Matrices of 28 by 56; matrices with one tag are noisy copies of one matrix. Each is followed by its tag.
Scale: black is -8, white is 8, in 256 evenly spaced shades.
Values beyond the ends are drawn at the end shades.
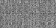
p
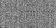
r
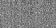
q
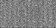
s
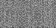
s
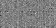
r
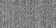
q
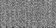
s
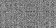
r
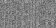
p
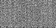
s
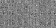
p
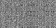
r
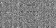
r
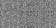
r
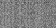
q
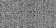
r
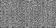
s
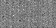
s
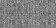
p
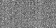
q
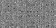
r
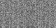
r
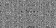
r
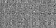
p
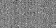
q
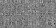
p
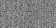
r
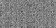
r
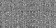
r
